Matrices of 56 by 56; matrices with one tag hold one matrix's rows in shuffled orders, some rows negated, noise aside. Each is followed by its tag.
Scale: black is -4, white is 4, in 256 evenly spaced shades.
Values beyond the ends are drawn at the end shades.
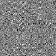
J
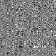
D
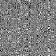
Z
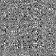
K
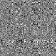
D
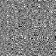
D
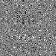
J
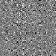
J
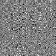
J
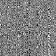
Z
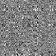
K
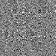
J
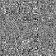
K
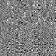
D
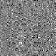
D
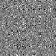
J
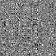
K
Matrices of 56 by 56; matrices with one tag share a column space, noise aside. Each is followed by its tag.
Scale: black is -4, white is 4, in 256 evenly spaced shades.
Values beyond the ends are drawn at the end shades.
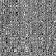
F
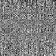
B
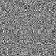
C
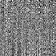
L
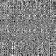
B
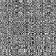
F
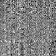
L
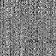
L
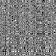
F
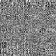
B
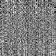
L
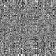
B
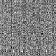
F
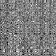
F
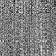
L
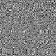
C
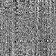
L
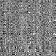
F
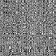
F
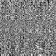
B
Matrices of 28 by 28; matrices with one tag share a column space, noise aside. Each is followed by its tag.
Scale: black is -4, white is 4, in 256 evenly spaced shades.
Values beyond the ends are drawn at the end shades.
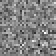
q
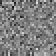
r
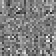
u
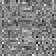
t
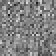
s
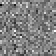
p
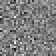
t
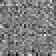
s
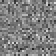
t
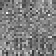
u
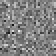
q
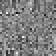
u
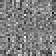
u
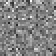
r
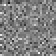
t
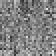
u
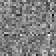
s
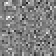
r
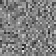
q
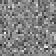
q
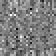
u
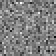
p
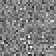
t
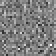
q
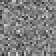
r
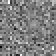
t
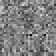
s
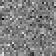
r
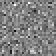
p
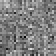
u
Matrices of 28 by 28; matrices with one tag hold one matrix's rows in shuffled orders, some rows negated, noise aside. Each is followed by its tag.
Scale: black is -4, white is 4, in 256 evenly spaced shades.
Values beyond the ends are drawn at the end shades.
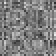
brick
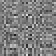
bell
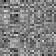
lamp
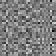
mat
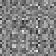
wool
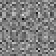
wool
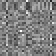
mat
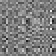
mat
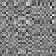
mat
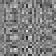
bell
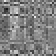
lamp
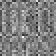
wool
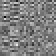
lamp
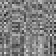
brick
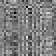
bell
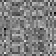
brick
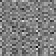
wool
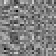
lamp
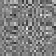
bell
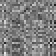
brick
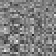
lamp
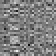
lamp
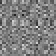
wool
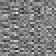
lamp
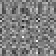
wool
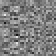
lamp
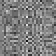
bell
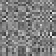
mat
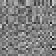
mat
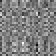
wool
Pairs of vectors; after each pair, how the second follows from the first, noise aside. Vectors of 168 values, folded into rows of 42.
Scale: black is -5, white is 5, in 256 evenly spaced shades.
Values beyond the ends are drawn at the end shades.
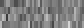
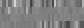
reversed, partly zeroed.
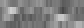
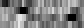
reversed, negated, scaled up.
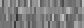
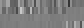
reversed, partly zeroed.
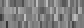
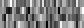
reversed, negated, scaled up.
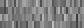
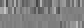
negated, partly zeroed.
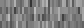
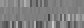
reversed, negated, partly zeroed.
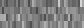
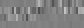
reversed, partly zeroed.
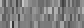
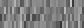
reversed, negated.
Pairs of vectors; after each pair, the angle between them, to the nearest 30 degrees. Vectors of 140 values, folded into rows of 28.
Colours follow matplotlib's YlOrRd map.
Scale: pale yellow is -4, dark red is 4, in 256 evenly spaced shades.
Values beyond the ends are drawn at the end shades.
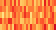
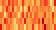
90 degrees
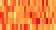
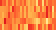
120 degrees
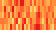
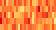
90 degrees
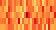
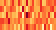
60 degrees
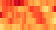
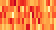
60 degrees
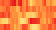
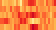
150 degrees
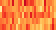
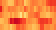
120 degrees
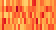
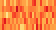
30 degrees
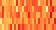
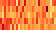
150 degrees
